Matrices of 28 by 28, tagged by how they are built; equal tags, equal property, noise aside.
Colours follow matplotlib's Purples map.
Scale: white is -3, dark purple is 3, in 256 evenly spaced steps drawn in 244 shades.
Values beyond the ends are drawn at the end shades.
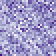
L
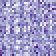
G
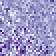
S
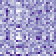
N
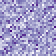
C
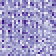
G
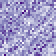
C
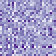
N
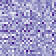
N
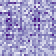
G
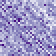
L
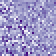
S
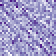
L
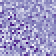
S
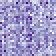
G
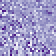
S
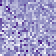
S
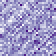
C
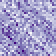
L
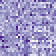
N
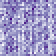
G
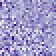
S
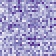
G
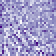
S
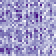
G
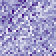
C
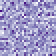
N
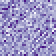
C
